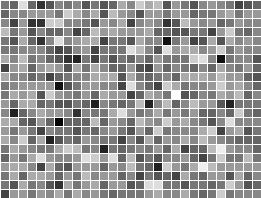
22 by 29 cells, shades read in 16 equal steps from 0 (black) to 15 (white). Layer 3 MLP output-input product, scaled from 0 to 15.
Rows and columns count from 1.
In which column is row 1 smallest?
5
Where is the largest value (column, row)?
20, 11
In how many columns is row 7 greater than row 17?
9
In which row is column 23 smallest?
18
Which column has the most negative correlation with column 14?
2
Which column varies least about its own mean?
29
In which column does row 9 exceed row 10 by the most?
7
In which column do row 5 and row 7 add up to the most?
3
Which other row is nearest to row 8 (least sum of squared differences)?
22
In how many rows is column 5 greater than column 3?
5
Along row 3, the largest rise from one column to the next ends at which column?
6
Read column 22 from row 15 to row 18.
8 8 6 6
